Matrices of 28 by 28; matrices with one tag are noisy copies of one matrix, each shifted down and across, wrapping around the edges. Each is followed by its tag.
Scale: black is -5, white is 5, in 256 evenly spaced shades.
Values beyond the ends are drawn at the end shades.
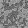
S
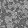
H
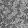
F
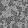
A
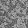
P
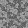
P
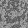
S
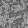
S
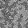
F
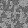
A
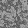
H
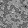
P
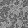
S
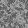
P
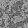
S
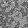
F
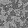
A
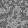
S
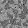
A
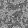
S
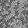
F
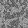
S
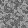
P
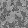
A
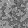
F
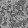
S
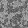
S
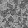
A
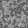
H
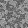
P
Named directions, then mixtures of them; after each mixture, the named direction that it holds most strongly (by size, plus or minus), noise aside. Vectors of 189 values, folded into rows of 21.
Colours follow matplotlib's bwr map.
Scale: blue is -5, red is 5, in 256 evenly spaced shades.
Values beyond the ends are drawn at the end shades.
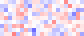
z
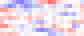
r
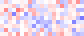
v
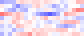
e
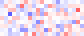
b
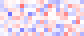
b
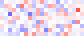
b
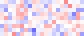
z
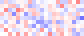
v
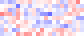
e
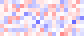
v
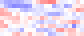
r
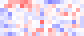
r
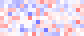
b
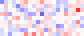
b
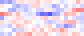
e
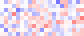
v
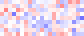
v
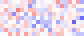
v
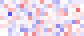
b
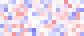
z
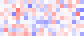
v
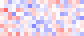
v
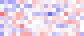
e
